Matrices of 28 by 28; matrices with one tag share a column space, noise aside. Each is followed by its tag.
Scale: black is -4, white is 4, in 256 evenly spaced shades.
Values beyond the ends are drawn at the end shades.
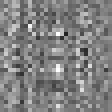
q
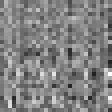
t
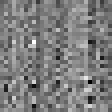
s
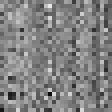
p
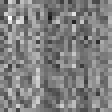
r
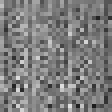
s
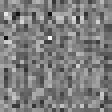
r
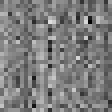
r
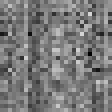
q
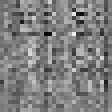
q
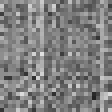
p
